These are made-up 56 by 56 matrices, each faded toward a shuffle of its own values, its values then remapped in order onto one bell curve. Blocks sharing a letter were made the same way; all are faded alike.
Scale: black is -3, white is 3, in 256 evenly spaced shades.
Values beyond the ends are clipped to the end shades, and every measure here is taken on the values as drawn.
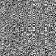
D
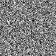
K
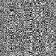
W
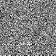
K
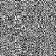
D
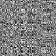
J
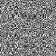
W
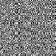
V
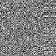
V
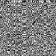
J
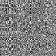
W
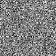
K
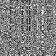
W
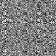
J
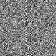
W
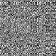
J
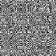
J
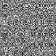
J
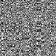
D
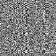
D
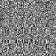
D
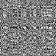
V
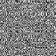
V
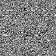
K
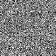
K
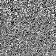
K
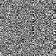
W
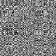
V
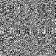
W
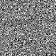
K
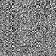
D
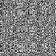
J
